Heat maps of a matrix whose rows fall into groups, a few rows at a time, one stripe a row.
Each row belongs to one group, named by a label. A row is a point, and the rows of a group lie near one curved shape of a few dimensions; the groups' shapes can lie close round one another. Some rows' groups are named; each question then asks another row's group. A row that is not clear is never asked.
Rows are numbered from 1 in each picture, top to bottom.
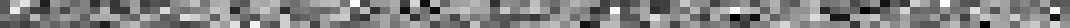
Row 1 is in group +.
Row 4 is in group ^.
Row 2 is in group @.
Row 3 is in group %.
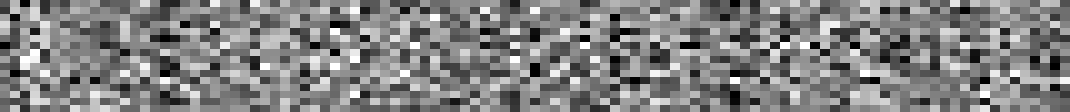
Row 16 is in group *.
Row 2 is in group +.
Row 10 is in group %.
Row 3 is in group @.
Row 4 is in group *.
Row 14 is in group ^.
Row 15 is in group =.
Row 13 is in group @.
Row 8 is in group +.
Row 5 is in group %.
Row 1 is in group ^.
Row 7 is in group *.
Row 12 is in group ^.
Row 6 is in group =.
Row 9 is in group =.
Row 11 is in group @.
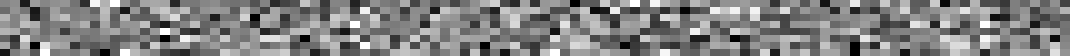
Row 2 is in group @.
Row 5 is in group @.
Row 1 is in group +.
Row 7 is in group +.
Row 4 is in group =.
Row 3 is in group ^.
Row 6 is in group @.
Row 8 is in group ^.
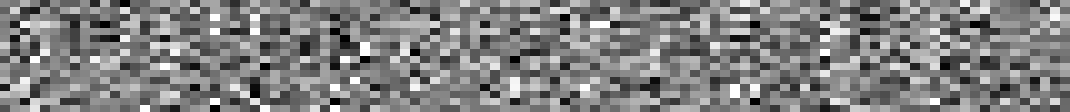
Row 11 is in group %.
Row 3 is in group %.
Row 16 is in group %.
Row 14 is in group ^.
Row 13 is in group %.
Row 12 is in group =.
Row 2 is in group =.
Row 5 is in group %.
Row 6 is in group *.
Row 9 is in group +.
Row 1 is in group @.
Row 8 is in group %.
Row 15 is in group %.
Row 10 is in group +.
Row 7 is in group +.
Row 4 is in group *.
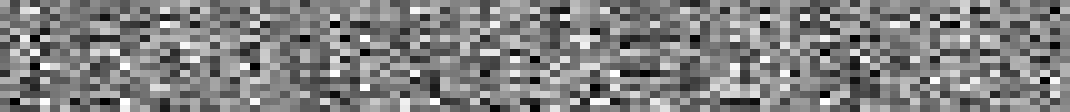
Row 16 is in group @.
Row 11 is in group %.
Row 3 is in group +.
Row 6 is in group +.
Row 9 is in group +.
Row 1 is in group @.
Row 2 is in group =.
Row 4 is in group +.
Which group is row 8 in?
+
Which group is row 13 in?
@
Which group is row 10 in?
^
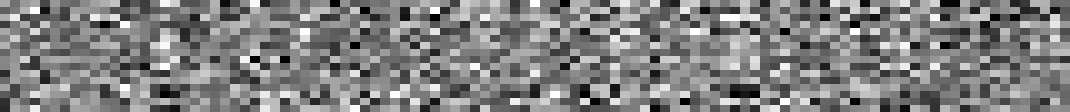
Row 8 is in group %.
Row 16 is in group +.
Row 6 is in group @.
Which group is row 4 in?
^
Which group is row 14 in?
=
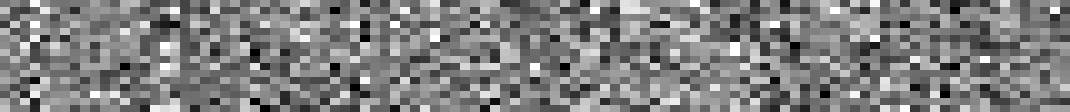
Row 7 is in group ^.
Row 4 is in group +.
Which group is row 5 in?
@
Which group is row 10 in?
+
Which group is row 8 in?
^
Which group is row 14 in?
+
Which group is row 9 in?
=
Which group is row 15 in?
^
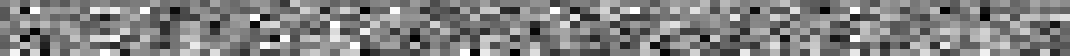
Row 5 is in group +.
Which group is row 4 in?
%
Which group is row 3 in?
^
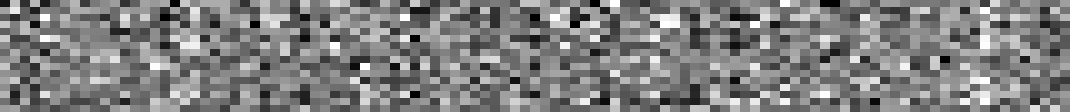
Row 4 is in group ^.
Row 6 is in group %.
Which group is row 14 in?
%
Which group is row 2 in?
=
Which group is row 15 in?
@
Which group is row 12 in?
^
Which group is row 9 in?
+
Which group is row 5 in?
@
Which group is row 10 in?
+
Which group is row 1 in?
%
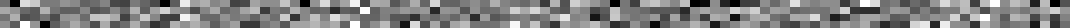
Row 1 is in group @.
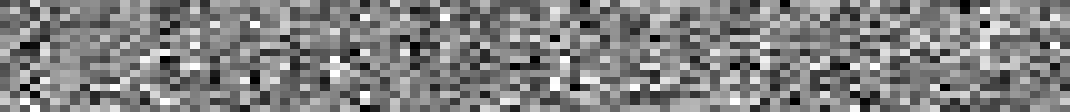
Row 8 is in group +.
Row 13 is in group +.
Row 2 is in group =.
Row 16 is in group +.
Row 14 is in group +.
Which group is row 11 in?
%
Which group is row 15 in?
^
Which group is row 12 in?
^
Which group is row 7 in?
=
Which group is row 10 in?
%
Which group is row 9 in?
+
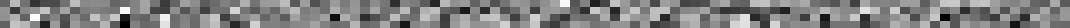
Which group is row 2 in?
@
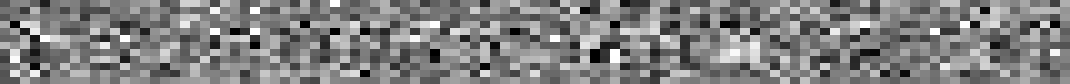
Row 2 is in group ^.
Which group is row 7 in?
^
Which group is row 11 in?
+
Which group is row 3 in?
%
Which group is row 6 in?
^
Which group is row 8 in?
@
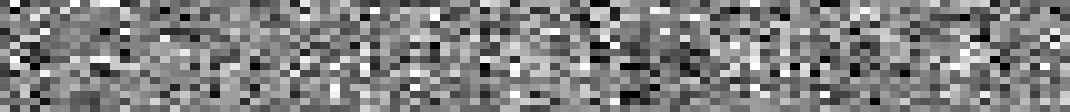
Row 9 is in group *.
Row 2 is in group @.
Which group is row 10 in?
%
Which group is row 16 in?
%
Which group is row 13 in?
%
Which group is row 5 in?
^
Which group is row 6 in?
=
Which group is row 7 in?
@
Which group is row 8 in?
@
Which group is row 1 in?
*
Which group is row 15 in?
%
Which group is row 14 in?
%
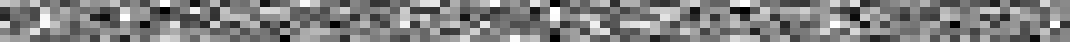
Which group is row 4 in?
%
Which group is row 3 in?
^
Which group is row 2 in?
@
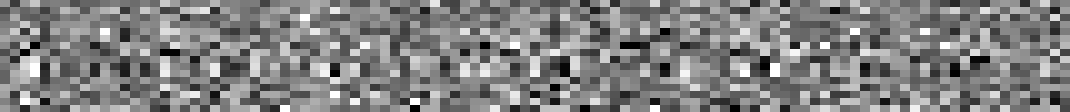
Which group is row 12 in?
%
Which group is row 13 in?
@
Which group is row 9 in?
=
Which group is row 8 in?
^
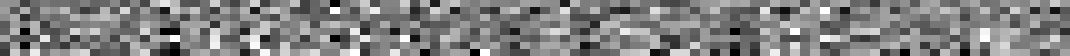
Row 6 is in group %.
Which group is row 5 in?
^
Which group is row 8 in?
+
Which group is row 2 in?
%
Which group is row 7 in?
^
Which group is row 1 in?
%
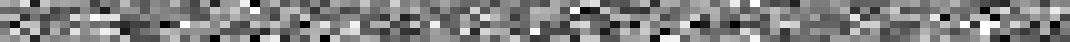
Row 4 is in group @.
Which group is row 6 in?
^
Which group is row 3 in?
*
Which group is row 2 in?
^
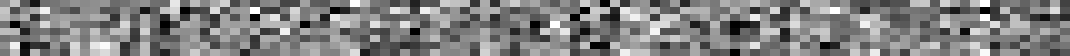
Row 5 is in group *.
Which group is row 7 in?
*
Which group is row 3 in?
^
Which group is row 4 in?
@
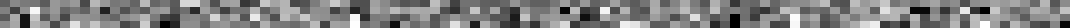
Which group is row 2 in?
=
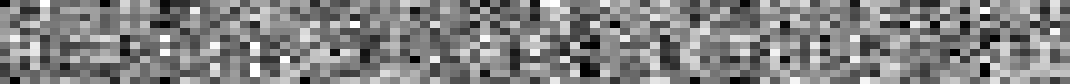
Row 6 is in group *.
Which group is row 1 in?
^
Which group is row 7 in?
^
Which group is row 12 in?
@
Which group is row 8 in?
+
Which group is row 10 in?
^
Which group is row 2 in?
=
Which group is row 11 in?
^
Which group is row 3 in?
=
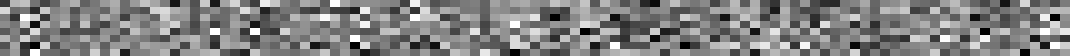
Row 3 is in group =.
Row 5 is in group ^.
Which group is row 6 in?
=
